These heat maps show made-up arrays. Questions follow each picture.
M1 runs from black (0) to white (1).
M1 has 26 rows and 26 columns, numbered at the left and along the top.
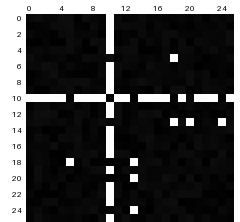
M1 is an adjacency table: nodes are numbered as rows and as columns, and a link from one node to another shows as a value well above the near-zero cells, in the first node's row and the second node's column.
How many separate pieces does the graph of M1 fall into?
2
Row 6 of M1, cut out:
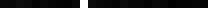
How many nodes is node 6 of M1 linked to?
1
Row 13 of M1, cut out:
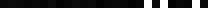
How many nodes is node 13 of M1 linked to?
3
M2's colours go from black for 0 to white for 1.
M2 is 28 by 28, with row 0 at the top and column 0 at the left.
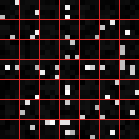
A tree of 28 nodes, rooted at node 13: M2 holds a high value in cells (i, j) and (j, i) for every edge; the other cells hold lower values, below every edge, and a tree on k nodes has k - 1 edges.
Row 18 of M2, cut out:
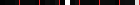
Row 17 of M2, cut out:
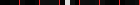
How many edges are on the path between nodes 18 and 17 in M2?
2
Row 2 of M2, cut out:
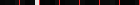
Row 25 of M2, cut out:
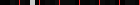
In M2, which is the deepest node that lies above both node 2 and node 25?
7
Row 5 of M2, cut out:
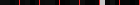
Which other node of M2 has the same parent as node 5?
23
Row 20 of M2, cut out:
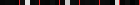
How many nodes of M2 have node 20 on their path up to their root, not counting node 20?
3
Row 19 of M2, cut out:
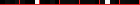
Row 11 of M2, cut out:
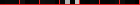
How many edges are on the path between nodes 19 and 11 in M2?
3
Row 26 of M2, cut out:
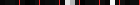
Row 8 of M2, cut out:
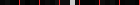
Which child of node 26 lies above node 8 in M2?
14
